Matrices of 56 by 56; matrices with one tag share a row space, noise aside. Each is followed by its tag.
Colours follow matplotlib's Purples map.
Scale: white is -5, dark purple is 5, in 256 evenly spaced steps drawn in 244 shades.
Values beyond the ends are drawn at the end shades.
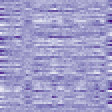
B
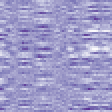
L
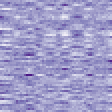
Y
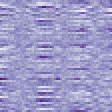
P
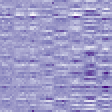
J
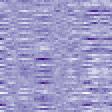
L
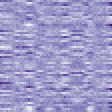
Y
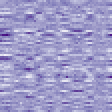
Y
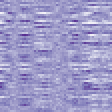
L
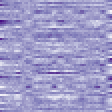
B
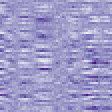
L
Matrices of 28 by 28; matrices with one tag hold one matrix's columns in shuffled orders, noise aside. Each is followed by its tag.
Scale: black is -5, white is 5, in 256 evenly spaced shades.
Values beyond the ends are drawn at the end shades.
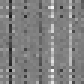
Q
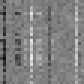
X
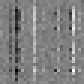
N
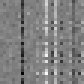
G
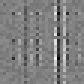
X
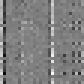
G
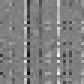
G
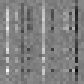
N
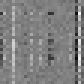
X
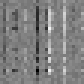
N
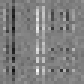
N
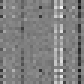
Q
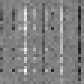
N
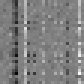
G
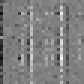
X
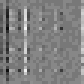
N
